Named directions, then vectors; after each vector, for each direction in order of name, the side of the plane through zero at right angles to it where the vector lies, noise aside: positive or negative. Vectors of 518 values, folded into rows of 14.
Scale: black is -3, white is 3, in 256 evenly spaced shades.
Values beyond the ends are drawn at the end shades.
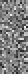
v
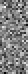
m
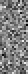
positive, negative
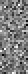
positive, negative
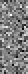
positive, positive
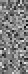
positive, negative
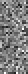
negative, negative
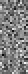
positive, negative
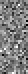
positive, negative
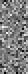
positive, positive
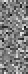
negative, negative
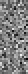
positive, negative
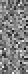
positive, negative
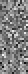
negative, positive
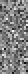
negative, positive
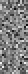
positive, negative
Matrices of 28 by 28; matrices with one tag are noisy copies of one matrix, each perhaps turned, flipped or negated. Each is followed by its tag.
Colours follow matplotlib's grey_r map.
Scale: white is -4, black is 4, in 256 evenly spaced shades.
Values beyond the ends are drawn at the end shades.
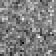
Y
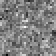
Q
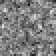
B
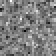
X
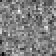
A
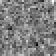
A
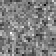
B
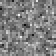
X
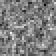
B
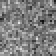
Y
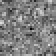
Q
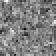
Q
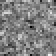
Q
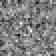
X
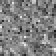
Q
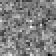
Q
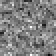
Q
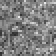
Y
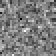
X
